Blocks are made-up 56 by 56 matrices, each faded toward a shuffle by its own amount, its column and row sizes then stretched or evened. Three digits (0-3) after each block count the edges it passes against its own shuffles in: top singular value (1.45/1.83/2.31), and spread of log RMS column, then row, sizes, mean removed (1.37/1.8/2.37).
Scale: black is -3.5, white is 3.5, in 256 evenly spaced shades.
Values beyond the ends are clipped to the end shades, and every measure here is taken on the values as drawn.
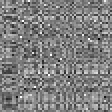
3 0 2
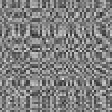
3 1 3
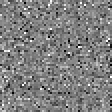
0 1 1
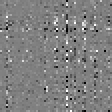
1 3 2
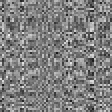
3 3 0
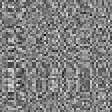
3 2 1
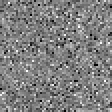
0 0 0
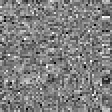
2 0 0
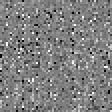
0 2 1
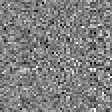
2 1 1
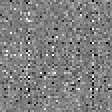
2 2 2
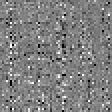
2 3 1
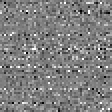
1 1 3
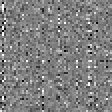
2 3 1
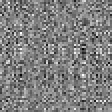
3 2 2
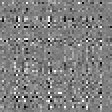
3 3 3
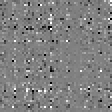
0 3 3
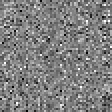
2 2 0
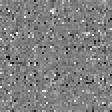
0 1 2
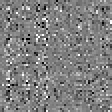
2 3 1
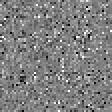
1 1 1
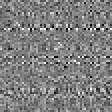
3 1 3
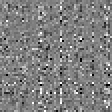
2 3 2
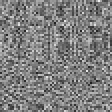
2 0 0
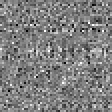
2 0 2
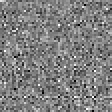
2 1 1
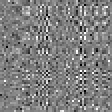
3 3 0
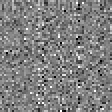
2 2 0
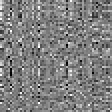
3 3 0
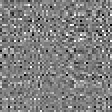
3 2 3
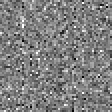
0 2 0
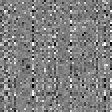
3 3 1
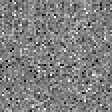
1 0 1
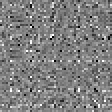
2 2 3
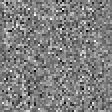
1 2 0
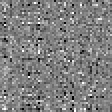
2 2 1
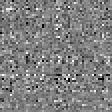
1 2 3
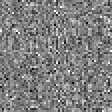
2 1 0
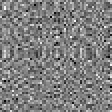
3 2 0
